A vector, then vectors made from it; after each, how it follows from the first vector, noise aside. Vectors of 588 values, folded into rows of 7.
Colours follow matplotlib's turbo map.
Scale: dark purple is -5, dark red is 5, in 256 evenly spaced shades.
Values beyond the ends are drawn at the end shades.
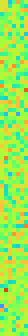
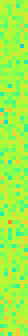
reversed, negated, shrunk.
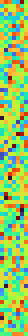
wrapped around, negated, scaled up.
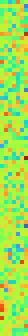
sign-scrambled.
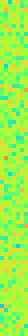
shrunk.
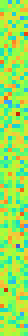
sign-scrambled.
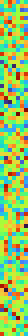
negated, scaled up.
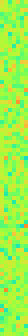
shrunk.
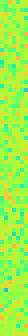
negated, shrunk.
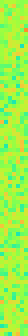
reversed, negated, shrunk.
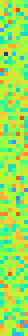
wrapped around, negated.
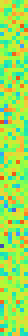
reversed, negated.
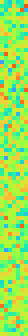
sign-scrambled.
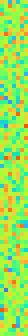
sign-scrambled.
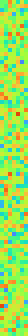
negated.
